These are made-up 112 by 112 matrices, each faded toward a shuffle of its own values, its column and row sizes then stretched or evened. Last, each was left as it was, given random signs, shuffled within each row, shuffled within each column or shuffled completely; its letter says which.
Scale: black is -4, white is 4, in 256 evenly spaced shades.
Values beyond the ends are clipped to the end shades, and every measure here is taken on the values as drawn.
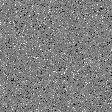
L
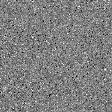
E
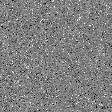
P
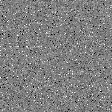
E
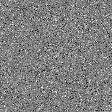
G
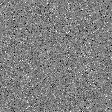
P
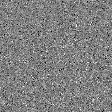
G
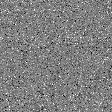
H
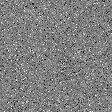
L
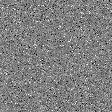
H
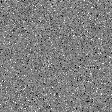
H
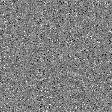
E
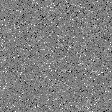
H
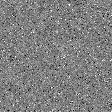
L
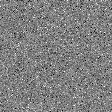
H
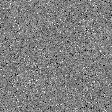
P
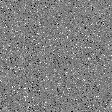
P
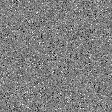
H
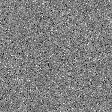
L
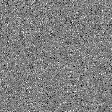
E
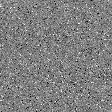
H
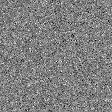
H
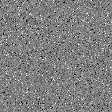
E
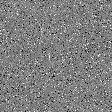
L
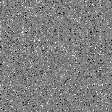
E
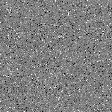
E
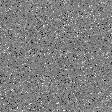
H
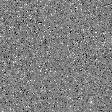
E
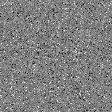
E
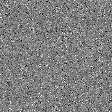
P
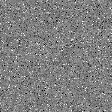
G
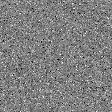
H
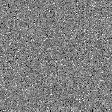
E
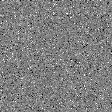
G
